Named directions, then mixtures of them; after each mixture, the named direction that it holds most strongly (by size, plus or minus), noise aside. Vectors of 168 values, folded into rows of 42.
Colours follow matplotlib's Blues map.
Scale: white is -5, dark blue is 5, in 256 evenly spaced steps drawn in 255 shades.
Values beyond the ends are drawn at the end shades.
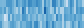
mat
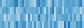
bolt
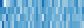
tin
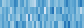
bolt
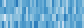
mat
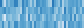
bolt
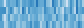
mat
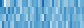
tin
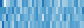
tin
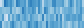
mat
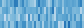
bolt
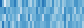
tin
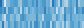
tin
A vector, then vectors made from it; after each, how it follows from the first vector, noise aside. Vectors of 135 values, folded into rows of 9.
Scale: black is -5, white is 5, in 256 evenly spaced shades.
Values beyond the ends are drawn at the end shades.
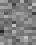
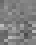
wrapped around, partly zeroed.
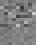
wrapped around, negated, partly zeroed.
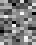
scaled up.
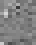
wrapped around, negated, partly zeroed.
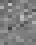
wrapped around, partly zeroed.
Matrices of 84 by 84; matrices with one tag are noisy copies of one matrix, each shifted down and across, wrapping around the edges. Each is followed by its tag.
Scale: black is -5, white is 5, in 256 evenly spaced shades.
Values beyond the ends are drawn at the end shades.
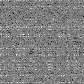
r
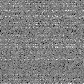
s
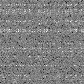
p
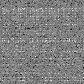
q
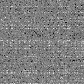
q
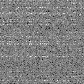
s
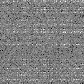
s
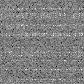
p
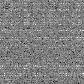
r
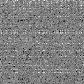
q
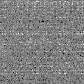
q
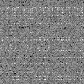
q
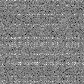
p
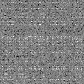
q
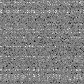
p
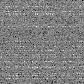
s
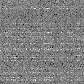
s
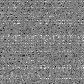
q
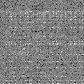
q
